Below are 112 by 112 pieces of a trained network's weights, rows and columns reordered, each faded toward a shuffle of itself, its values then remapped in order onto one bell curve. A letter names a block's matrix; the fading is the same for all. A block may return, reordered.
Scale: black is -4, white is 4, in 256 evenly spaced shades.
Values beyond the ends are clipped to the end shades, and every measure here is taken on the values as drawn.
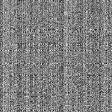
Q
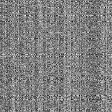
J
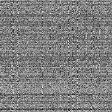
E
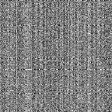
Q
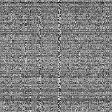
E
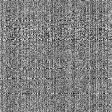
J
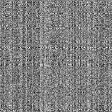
Q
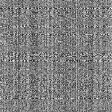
J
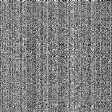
Q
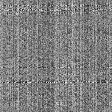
Q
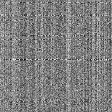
Q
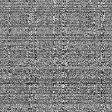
E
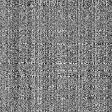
Q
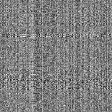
Q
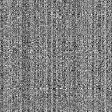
Q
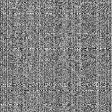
J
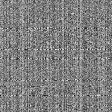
J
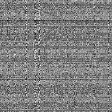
E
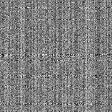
Q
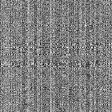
Q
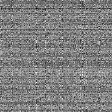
E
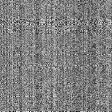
J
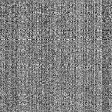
Q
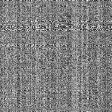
J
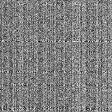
Q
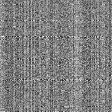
Q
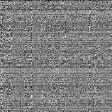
E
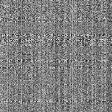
J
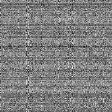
E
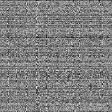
E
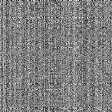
J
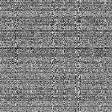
E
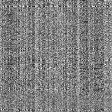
Q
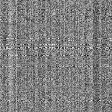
J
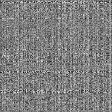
J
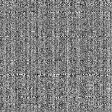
Q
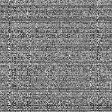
E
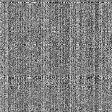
Q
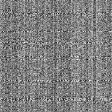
J
